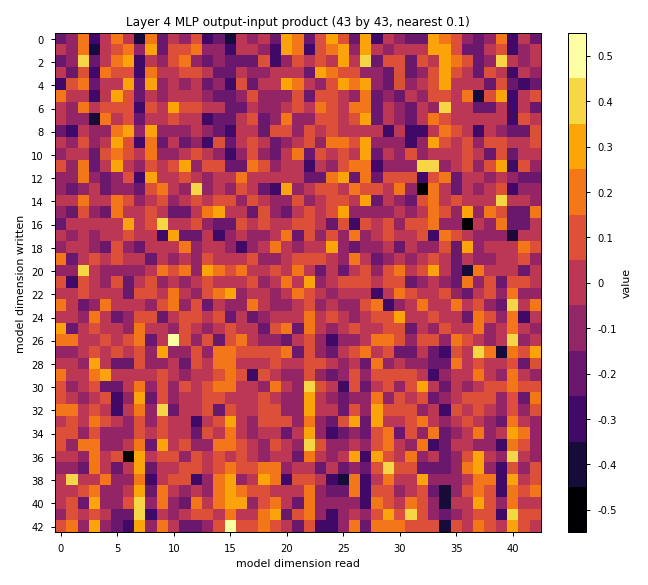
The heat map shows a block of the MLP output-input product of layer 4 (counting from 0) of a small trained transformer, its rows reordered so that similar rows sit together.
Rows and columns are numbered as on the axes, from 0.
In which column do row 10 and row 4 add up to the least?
15
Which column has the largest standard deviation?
40
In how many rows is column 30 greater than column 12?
18
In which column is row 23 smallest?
29
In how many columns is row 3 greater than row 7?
18
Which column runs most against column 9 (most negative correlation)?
34
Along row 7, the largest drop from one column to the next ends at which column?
28
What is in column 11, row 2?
0.2
